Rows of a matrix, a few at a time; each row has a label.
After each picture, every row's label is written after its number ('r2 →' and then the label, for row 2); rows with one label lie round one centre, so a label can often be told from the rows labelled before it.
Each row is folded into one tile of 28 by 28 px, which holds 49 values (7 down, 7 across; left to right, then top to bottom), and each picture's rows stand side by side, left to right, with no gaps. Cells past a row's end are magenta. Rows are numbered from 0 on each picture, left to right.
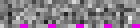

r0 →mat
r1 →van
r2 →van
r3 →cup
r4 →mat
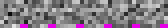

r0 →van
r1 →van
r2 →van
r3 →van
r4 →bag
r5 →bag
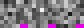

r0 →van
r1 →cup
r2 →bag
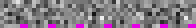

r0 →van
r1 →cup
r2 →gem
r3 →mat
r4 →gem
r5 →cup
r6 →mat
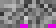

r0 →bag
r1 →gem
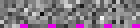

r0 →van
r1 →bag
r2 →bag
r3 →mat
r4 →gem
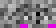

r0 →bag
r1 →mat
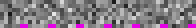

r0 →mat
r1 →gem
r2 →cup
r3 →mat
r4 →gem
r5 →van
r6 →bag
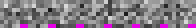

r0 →cup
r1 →cup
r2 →bag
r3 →bag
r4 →bag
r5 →bag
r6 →mat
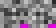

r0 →cup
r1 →van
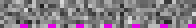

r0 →van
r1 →gem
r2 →cup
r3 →cup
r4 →mat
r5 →van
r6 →gem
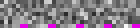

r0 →gem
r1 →van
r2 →van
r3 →cup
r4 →van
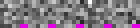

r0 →bag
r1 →cup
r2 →van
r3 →cup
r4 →van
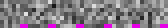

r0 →gem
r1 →bag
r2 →van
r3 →bag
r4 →cup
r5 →mat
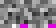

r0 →van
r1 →cup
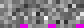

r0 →bag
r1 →mat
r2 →gem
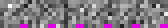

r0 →bag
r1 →gem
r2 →mat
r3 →bag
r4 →bag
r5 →gem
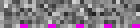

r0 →cup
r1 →gem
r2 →van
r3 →cup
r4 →gem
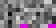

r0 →mat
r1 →van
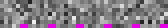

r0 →gem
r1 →gem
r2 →mat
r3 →mat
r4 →bag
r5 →gem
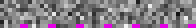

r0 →gem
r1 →gem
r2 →bag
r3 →mat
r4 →van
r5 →bag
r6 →mat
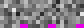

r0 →cup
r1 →bag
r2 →gem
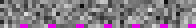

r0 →gem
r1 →van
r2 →bag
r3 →van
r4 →mat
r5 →van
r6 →mat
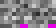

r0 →bag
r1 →cup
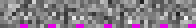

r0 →bag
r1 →gem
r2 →mat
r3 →van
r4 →mat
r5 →gem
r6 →mat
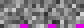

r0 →van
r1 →van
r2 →gem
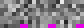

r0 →bag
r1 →gem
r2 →gem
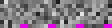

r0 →gem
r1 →van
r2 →gem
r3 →bag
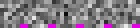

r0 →bag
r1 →van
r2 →mat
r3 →cup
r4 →van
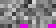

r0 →bag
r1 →gem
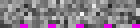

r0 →bag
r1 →cup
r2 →gem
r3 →bag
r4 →van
